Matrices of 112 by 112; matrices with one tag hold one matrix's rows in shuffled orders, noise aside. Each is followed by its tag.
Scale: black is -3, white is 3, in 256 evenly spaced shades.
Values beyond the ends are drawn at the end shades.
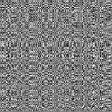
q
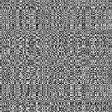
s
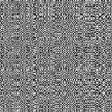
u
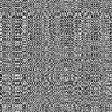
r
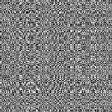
s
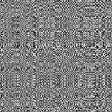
u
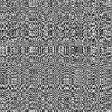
q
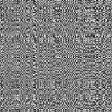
u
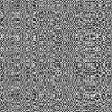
u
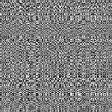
s
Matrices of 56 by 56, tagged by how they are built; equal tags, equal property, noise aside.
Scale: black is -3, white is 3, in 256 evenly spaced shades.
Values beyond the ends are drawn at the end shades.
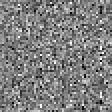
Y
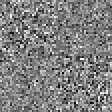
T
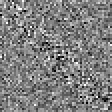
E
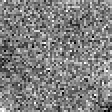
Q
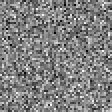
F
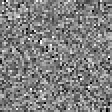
E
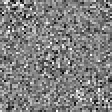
T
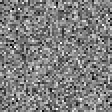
F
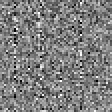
Y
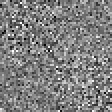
T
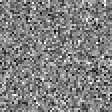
F
